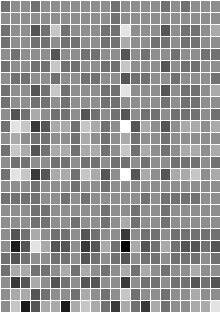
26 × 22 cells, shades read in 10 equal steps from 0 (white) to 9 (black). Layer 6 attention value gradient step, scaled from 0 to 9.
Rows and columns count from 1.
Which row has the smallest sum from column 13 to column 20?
15
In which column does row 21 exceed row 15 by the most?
13
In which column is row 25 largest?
4
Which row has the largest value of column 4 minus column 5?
26
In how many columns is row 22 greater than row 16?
15
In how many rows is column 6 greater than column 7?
4
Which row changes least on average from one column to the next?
2
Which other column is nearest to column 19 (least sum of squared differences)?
20
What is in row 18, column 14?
5
